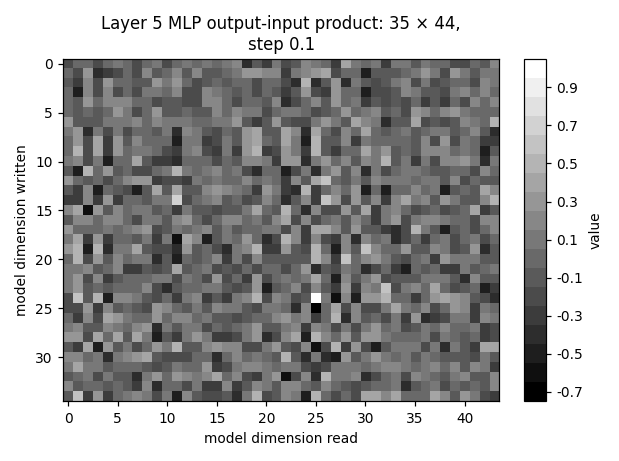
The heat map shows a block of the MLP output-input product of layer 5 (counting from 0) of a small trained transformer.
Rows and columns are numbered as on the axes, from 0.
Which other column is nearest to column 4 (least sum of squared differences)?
27
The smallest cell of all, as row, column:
25, 25
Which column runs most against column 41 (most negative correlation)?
2
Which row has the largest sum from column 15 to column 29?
1
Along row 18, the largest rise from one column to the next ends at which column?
12
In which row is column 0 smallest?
14
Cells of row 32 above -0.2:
34
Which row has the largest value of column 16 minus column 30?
13
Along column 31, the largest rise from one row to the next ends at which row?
30
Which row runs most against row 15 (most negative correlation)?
11
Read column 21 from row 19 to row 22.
-0.3 -0.1 0 0
